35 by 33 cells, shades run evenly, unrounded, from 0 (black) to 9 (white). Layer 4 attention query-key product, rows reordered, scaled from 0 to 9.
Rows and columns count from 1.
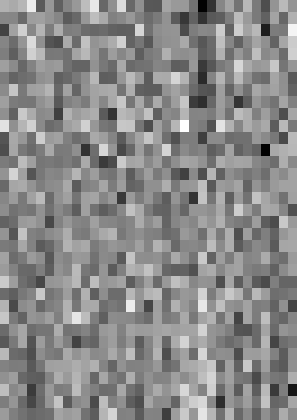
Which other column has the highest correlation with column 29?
5
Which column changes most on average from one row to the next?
27
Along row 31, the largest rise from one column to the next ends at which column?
28
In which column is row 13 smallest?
30
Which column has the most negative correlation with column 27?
13
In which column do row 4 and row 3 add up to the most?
33
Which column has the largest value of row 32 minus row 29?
9
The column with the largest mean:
21
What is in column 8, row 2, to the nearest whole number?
3
